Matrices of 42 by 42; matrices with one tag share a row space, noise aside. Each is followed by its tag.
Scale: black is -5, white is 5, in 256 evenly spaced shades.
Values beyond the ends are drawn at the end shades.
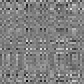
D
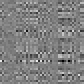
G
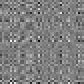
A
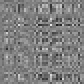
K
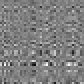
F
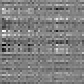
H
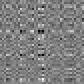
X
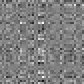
X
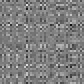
D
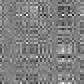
G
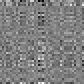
X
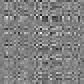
K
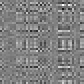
G
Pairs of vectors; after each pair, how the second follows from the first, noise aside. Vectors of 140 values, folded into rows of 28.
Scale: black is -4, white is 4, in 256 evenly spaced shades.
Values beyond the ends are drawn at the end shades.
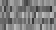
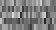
reversed.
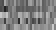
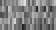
wrapped around.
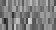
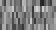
shuffled.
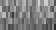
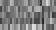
wrapped around.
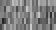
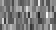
sign-scrambled.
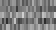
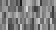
shuffled.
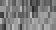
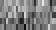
reversed.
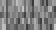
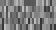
sign-scrambled.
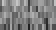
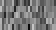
sign-scrambled.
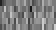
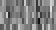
wrapped around.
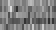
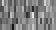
shuffled.
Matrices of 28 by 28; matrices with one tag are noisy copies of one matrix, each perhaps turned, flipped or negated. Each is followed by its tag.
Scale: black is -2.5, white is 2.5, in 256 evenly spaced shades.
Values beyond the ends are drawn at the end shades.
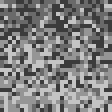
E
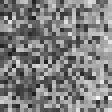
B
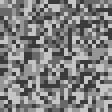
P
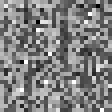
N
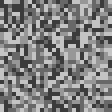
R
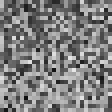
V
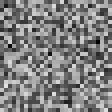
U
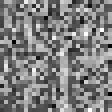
N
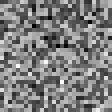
R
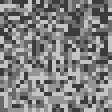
V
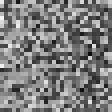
V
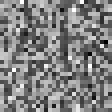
N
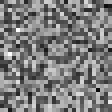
R
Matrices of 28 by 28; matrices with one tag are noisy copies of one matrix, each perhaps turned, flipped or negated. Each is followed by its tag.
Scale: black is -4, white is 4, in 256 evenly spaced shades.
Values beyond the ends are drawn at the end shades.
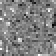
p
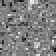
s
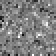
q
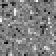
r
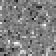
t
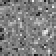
q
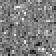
t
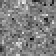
s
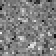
q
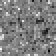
q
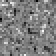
r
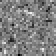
r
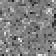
p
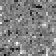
t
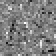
r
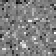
q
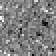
q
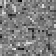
r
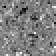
q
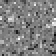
s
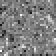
t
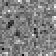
q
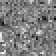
s
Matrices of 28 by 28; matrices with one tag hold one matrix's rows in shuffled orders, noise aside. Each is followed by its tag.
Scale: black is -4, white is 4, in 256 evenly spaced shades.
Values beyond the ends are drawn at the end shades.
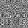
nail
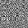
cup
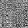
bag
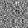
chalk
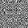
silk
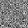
nail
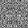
silk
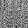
silk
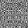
silk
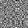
chalk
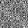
nail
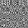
cup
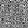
nail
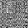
bag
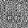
silk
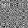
cup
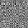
cup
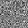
nail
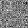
bag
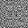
silk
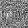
bag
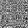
bag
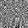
chalk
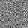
nail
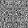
silk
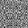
silk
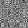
nail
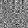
chalk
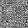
bag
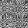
bag
